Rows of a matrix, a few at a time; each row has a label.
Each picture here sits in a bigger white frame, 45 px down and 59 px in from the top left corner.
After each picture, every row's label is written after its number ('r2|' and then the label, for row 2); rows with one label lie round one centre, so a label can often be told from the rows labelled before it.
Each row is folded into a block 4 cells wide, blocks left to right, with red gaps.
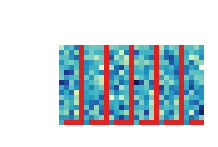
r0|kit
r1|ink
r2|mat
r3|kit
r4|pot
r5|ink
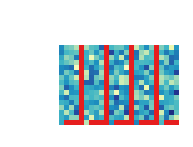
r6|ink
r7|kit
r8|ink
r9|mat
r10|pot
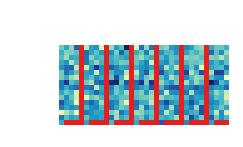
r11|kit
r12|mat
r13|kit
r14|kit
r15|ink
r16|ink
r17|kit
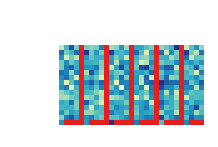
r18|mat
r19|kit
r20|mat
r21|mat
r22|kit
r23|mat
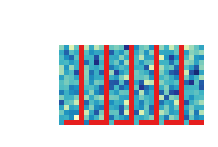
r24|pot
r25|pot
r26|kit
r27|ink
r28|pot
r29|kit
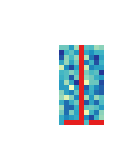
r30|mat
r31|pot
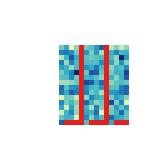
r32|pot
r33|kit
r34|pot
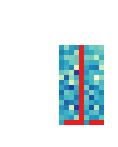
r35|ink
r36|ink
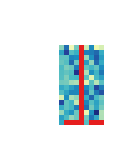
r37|pot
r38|pot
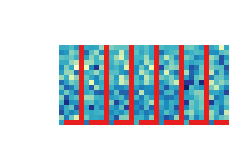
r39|ink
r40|mat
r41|ink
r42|ink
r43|ink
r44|kit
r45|pot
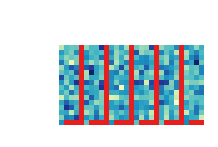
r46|mat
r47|kit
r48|mat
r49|kit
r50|kit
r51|pot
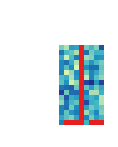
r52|ink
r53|kit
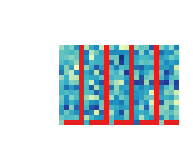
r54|ink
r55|mat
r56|pot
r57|kit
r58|kit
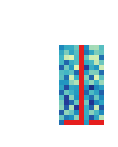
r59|ink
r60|ink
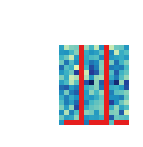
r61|ink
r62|kit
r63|kit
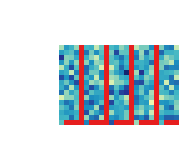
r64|mat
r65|ink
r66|pot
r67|kit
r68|mat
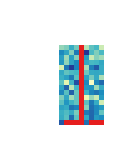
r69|mat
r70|mat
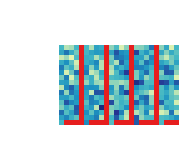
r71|ink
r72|ink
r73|pot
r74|kit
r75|kit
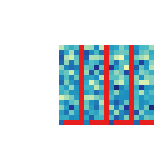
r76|mat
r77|mat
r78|ink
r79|ink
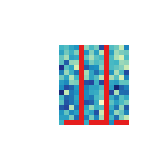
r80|ink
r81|kit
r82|ink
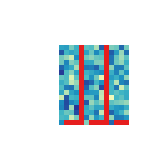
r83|ink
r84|kit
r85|mat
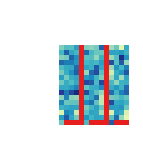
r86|pot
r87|kit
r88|pot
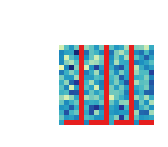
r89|mat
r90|mat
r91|mat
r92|pot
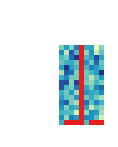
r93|kit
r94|pot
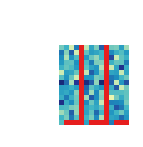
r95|kit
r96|kit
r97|mat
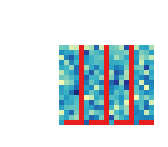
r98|pot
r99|mat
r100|kit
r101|mat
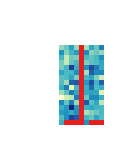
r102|mat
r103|kit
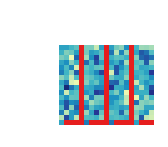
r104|ink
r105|pot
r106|kit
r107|pot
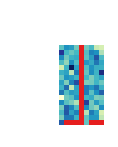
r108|mat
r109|pot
